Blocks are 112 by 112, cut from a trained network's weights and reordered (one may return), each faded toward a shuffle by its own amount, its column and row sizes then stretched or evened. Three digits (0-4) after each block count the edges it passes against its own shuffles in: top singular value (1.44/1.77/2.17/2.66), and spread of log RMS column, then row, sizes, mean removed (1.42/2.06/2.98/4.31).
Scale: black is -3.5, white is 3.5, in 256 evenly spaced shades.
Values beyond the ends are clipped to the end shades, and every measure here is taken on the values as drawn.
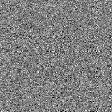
2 1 1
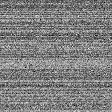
4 0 1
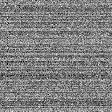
4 1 1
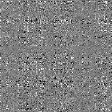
0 3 3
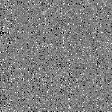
2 2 1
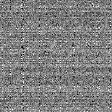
3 3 0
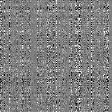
2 4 1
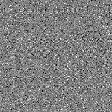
3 0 1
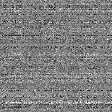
3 2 3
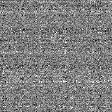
1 2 2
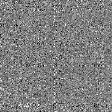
0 2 2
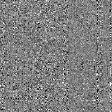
1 3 2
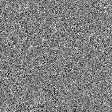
1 1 1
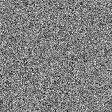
1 0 0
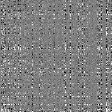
1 4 3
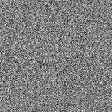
3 0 0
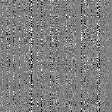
1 4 2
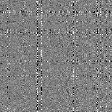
3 3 2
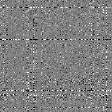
3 3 3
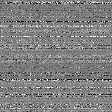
3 0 4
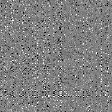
2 3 1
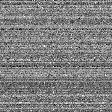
4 0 2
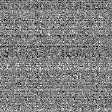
3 3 2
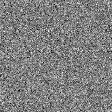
0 0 1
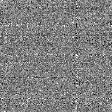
0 2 2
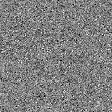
1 0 1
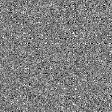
1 1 2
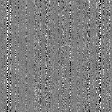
2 4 0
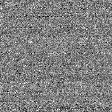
0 1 2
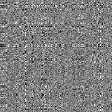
4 3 2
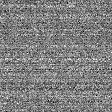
2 0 2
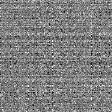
3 3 1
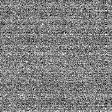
2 2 1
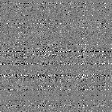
2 2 3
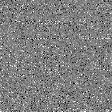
2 0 2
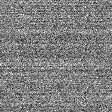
2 1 0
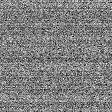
2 0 0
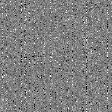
0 3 0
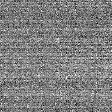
3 3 0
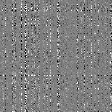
1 4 2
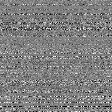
1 0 4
